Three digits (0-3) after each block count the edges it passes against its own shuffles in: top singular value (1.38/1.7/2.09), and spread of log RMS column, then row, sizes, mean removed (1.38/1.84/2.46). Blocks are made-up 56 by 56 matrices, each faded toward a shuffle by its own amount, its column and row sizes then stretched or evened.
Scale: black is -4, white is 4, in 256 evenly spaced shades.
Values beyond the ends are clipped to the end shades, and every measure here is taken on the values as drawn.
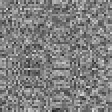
3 0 1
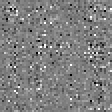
1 2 1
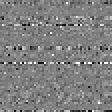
3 0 3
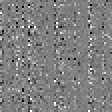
2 3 1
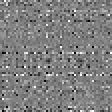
2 2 3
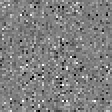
0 2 1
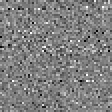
1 0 2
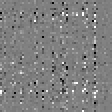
1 3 2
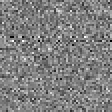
2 0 2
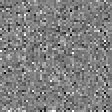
2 2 1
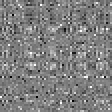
3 0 2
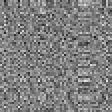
3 2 1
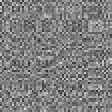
3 1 1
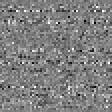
1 0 3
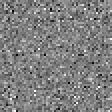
1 1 2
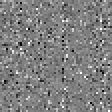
1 2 0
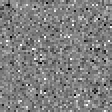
0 0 1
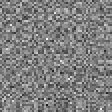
3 0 0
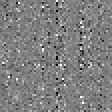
1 2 0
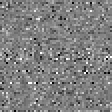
0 0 3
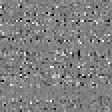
1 1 3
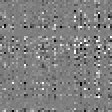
1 3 3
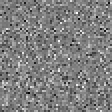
2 0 0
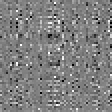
3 3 2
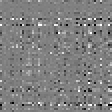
3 3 3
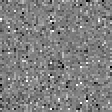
0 2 1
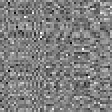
3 0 1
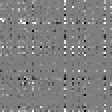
3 3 3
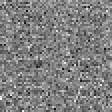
2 0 0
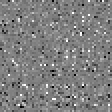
0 2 2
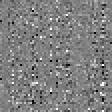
1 3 1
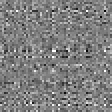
3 1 3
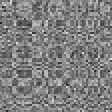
3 0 1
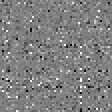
0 2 2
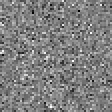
1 2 0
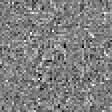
1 1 1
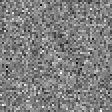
0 0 0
